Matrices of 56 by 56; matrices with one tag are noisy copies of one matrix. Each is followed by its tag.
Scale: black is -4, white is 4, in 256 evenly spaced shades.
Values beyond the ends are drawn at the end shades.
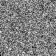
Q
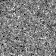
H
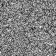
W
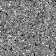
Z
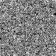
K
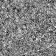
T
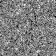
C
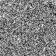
K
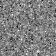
C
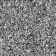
Z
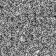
C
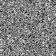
Z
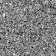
K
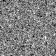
H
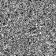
W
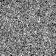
H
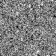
C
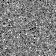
W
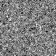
W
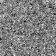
K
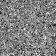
H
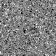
W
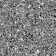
C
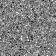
C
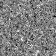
C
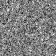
W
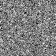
Z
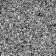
H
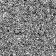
K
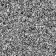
W
